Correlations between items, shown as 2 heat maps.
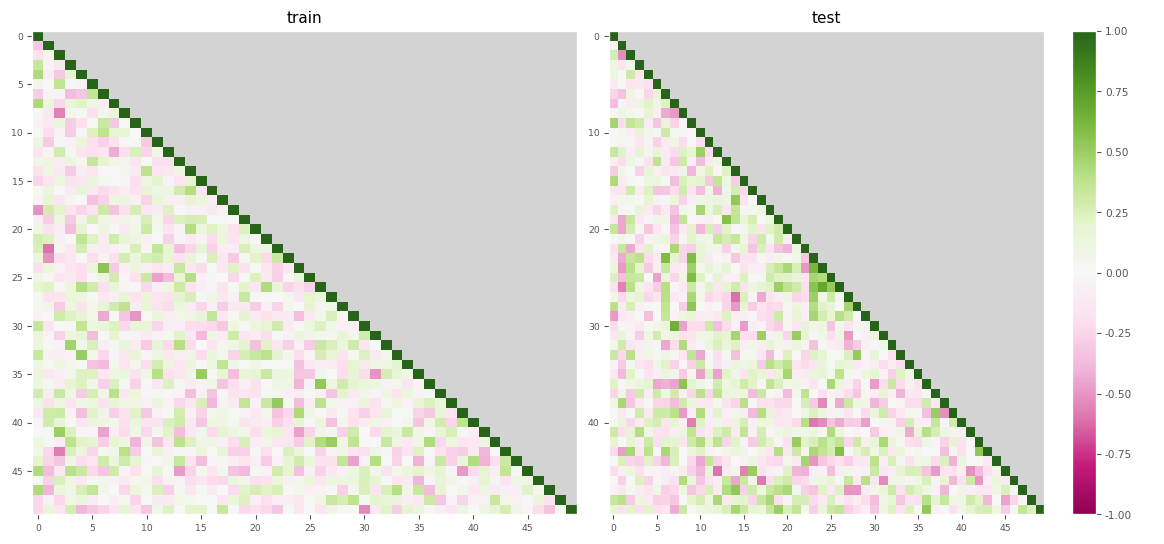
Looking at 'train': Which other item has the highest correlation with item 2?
41
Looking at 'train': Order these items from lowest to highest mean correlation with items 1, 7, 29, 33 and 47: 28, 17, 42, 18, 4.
18, 28, 17, 42, 4
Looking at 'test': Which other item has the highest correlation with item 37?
39
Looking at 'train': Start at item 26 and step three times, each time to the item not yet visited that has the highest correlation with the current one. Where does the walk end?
27
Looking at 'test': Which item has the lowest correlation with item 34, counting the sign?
41
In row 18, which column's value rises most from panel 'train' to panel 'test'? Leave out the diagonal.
0
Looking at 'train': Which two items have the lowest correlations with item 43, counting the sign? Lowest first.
2, 41
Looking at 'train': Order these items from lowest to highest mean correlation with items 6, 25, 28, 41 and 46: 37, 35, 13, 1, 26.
35, 26, 1, 13, 37
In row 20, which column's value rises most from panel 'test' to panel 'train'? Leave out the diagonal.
10
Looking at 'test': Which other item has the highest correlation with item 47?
14
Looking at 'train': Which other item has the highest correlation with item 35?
15
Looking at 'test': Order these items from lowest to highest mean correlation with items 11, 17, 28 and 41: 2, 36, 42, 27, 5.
5, 27, 36, 2, 42
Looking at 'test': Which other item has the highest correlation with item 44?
22
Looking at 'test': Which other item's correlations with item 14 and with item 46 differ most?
17
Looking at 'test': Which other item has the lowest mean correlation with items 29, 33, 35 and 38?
10
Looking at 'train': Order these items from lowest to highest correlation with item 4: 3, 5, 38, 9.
9, 5, 38, 3
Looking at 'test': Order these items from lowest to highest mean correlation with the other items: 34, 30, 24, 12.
30, 34, 12, 24
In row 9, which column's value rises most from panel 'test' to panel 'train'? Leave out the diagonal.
40
